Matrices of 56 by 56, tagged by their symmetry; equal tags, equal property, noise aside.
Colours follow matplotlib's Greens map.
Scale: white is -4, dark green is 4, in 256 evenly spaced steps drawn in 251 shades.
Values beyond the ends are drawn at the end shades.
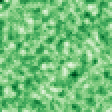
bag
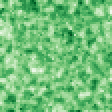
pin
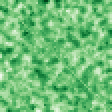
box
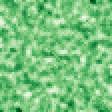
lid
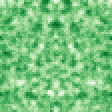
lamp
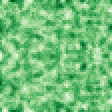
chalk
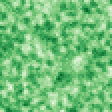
pin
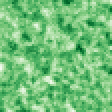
pin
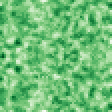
chalk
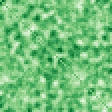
bag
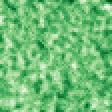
box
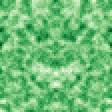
lamp
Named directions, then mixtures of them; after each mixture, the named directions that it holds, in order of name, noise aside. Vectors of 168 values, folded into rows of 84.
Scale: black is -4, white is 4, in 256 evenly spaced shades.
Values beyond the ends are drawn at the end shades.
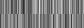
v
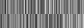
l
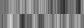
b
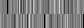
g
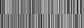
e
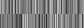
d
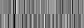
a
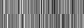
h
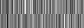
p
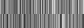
h.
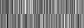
p.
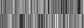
b, d.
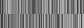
e, h, l.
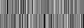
g.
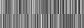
e.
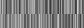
d, e, l.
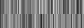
b, e, v.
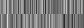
h, l, p.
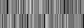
b, g.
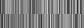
e.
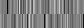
g.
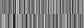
a.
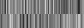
b, l.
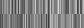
d, e, v.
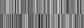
d, e.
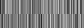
e.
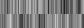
b, d, g.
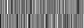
d, g, v.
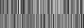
e, g, v.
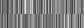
p.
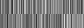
l, p, v.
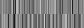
a.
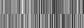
e, h, v.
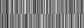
p.
